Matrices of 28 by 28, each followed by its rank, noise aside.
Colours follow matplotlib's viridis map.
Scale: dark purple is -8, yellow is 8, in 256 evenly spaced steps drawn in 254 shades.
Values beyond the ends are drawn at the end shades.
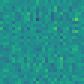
four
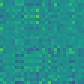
three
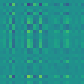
one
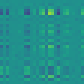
one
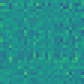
four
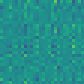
three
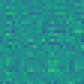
four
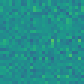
six
